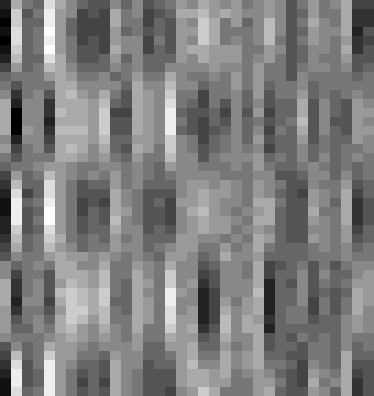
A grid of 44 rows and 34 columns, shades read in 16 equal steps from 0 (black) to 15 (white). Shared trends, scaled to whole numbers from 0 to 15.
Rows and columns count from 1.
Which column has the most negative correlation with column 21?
28
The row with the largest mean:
36
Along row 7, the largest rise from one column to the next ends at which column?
2
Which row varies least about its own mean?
19
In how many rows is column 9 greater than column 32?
16
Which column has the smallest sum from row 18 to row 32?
1
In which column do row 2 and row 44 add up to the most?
5
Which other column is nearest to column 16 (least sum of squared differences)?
10
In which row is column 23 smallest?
13
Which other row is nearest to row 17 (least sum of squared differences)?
11
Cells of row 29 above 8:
9
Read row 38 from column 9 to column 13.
8 9 8 7 9
